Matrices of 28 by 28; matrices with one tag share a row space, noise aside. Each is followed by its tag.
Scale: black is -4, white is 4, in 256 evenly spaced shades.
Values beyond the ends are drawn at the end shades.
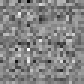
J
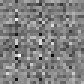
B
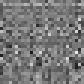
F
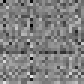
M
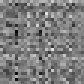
B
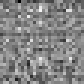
J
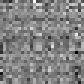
F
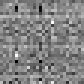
B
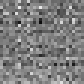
J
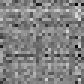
F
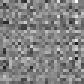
M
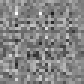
B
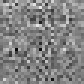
B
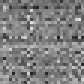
M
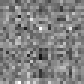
J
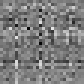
B
